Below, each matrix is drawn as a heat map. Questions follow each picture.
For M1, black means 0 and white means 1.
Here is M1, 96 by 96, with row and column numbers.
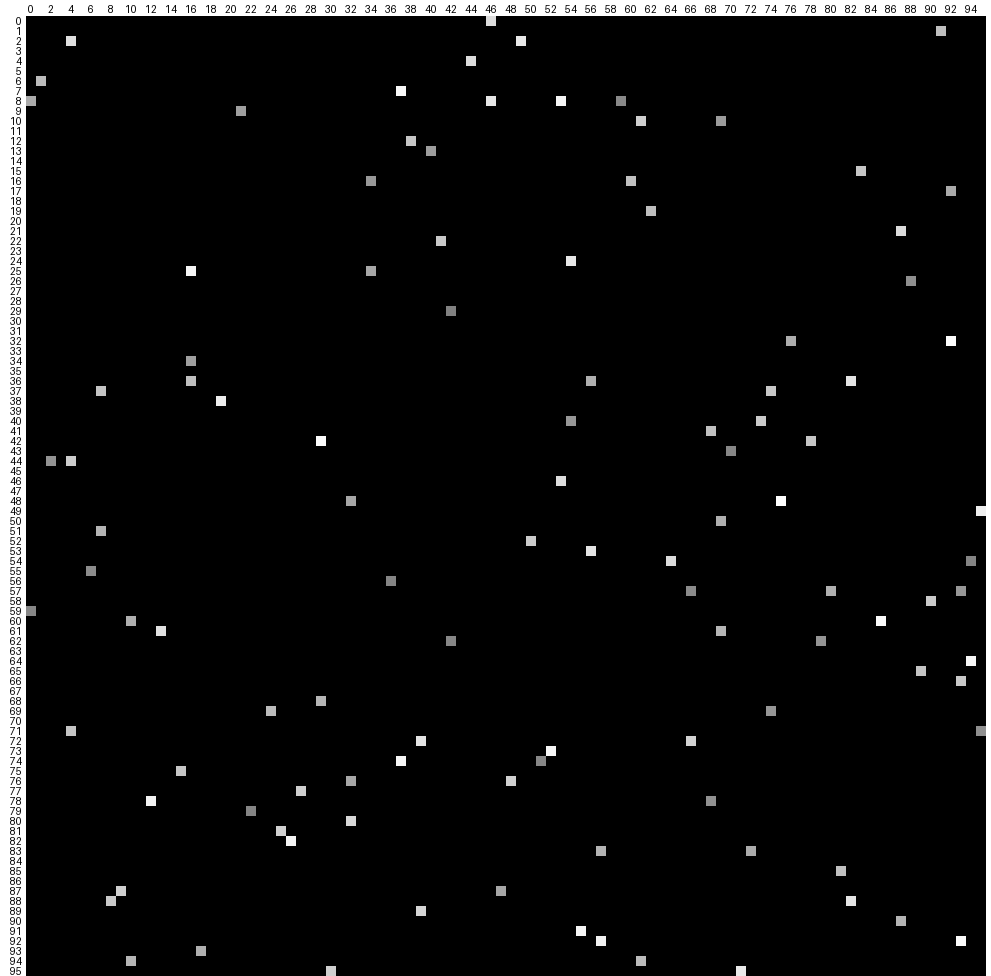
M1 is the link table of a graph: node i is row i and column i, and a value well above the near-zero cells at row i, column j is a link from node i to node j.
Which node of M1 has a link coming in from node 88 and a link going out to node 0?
node 8
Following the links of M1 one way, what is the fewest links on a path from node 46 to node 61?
7
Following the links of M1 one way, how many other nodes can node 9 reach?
3
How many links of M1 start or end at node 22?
2
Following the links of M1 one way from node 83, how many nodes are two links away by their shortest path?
4
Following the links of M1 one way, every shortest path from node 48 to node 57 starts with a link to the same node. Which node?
node 32
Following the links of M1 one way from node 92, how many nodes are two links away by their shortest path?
3
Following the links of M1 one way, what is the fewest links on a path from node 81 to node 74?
6
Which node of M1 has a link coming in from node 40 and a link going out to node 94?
node 54
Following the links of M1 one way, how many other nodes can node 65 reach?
2
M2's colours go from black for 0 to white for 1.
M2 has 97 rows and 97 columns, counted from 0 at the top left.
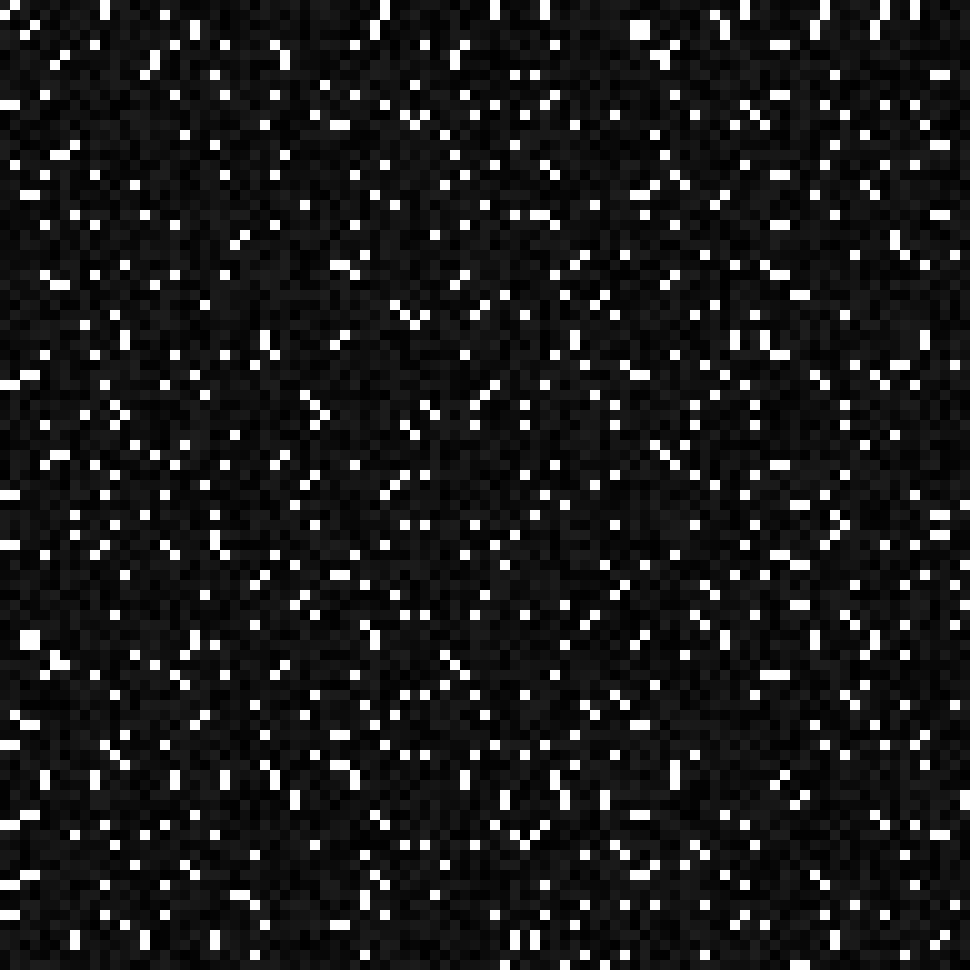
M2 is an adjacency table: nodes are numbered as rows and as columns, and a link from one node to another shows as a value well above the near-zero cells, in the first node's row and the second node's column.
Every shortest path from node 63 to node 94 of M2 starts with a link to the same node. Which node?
node 64
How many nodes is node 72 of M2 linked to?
8
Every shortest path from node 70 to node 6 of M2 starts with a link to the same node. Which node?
node 90
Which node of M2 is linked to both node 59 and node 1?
node 71
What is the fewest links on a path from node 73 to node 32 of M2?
3
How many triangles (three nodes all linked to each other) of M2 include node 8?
1
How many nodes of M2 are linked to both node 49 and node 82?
8
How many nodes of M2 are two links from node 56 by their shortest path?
9
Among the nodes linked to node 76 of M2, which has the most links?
node 67
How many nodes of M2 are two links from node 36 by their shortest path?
4
